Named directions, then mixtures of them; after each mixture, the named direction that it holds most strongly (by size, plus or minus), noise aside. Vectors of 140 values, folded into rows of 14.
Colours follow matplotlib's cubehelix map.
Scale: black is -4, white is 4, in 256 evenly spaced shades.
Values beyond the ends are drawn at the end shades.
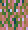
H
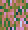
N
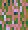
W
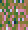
H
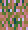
H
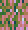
H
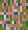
W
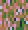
N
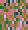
N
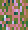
W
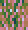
H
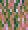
H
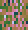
W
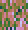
N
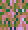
N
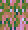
N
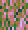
N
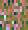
W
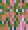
N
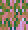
N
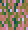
H
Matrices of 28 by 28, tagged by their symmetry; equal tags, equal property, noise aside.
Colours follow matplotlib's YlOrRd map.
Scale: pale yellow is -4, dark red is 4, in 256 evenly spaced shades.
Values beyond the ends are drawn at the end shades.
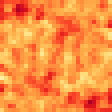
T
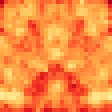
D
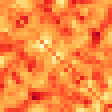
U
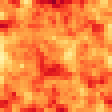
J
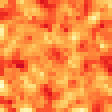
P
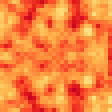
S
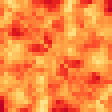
T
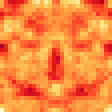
D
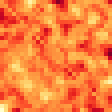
P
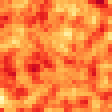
J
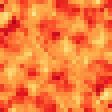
T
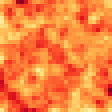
P
